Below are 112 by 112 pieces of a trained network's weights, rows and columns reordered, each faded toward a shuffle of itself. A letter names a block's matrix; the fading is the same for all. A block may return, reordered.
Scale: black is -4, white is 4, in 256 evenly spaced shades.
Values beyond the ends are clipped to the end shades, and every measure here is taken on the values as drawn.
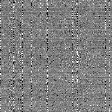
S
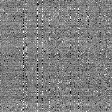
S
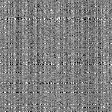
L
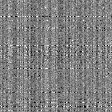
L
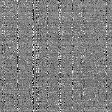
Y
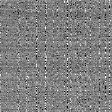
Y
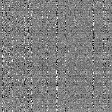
Y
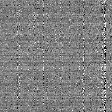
S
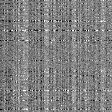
L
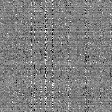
S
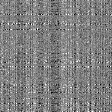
L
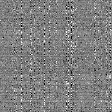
Y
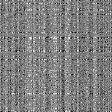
L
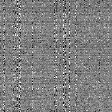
Y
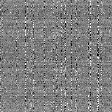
Y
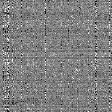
Y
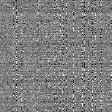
Y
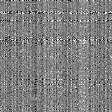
L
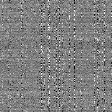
Y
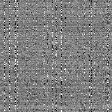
Y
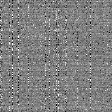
Y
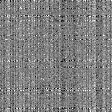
L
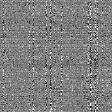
Y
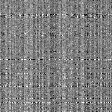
L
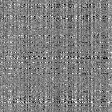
L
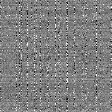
S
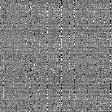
S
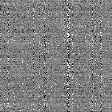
Y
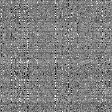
S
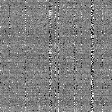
Y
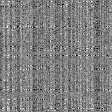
L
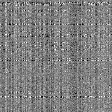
L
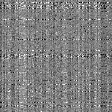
L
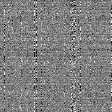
Y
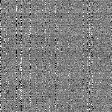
Y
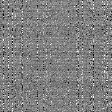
Y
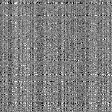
L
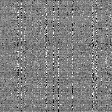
S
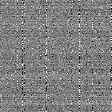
S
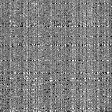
L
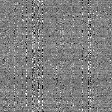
S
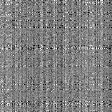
L
